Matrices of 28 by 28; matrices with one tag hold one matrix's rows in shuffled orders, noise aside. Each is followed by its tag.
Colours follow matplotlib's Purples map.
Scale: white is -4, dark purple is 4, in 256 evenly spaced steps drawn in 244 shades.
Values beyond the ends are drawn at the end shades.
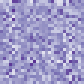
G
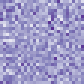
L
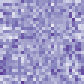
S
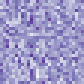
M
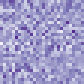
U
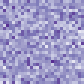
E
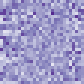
S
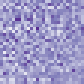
U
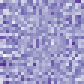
S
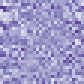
S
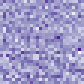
E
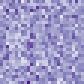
M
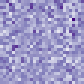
G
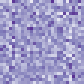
G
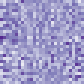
S
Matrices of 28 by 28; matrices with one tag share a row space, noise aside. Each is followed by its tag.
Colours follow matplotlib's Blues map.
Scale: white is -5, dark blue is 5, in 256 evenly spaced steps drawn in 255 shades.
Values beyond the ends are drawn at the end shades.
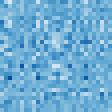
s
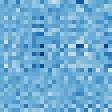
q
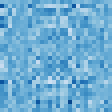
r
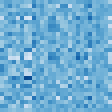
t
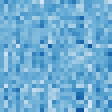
q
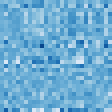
q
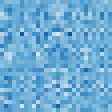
s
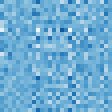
r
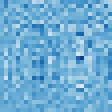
q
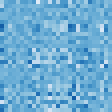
r
